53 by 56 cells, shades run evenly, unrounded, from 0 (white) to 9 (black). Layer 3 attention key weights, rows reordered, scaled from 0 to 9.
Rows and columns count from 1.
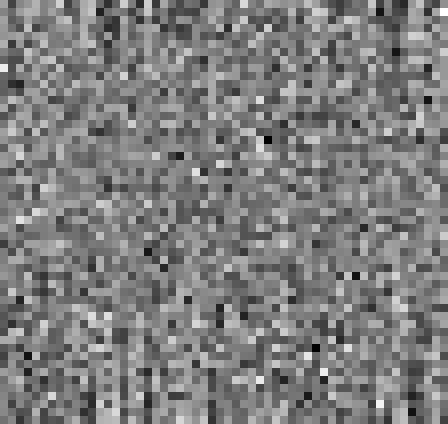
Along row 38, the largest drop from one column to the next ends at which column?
4
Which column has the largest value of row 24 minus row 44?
14
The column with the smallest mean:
55
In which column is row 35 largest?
45
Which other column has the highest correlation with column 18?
42
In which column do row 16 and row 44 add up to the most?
40
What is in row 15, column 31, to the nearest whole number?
5
